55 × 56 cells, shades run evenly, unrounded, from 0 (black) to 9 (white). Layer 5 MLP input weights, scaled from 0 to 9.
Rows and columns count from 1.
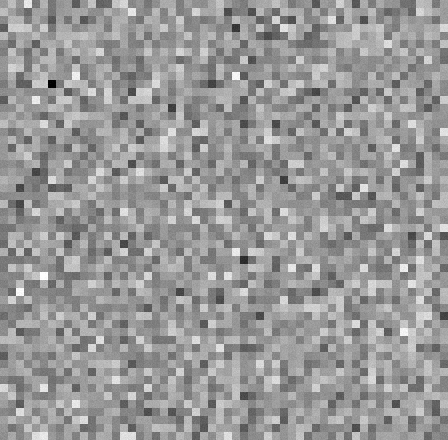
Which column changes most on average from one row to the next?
10
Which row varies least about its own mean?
45
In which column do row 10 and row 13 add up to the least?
31
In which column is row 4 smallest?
30
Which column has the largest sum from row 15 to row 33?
34
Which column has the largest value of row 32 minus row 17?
19
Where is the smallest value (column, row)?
7, 11
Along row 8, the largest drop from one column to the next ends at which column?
32
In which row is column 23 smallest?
37
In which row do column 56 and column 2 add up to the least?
40
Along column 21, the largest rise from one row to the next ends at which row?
24
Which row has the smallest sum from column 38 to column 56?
12
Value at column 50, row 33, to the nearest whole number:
4
